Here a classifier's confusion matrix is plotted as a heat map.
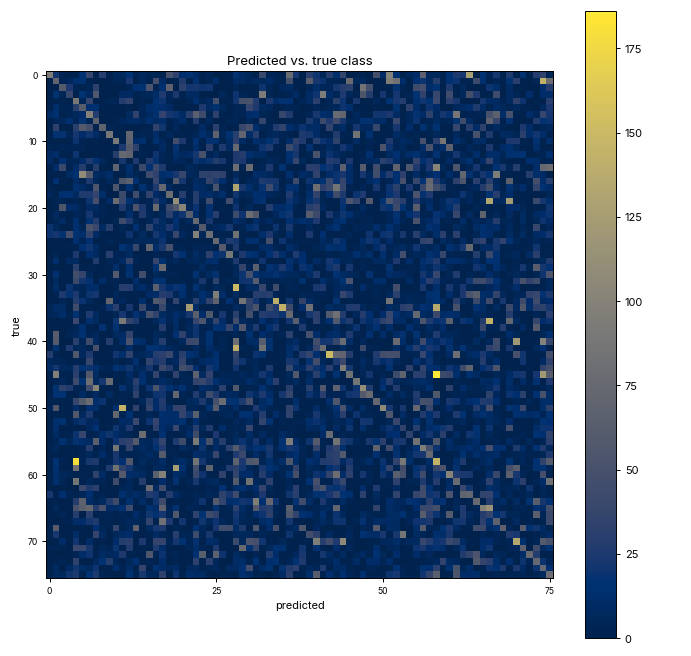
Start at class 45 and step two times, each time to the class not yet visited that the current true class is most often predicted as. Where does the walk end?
4
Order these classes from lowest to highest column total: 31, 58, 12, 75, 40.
31, 12, 40, 75, 58
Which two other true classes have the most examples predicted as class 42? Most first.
54, 36
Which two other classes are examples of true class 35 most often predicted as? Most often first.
58, 21
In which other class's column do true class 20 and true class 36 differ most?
43
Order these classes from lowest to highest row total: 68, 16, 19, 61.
61, 68, 16, 19
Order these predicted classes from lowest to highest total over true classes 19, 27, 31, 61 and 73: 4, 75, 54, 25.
54, 25, 75, 4
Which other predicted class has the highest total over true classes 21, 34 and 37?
66
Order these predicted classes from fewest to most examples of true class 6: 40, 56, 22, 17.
56, 40, 17, 22
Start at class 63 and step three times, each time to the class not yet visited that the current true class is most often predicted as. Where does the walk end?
5
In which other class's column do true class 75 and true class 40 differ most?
70
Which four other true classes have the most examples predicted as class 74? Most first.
1, 45, 40, 14
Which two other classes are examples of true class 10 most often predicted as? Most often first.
59, 12
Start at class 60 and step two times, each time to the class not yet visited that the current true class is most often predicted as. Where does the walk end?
28
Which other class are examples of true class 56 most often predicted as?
10
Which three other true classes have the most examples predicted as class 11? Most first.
50, 37, 12
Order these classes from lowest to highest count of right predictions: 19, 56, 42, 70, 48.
48, 56, 19, 70, 42
